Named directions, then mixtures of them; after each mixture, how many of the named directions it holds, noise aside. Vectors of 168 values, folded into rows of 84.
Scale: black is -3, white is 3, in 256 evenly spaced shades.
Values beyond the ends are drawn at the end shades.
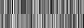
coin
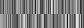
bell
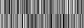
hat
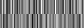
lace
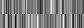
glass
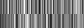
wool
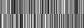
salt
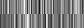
one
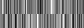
one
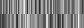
one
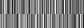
four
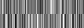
one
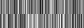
three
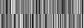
two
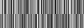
three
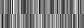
two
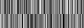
one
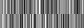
four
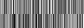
three
